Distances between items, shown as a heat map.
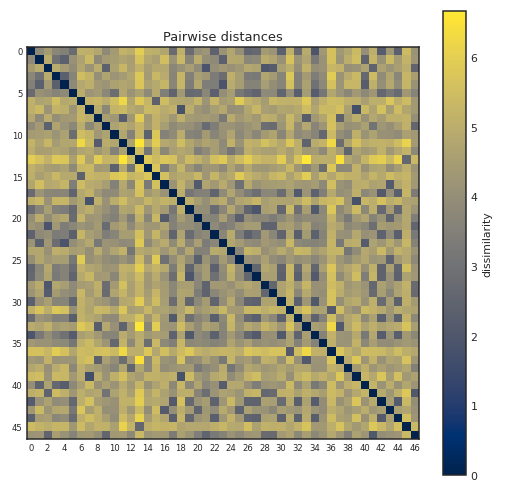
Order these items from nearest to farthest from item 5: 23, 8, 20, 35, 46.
20, 35, 46, 23, 8
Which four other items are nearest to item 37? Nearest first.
33, 8, 11, 23
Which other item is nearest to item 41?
46
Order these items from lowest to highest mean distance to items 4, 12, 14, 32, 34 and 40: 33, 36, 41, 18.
33, 41, 18, 36
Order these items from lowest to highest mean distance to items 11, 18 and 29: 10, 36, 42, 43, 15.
43, 10, 42, 15, 36
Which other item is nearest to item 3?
4
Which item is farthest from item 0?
13
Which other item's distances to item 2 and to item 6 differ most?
29
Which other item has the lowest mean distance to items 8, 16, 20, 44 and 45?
5
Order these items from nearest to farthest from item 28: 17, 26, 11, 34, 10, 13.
17, 34, 10, 26, 13, 11
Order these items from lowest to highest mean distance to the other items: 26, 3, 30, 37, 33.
30, 26, 3, 37, 33
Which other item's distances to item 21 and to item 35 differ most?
2
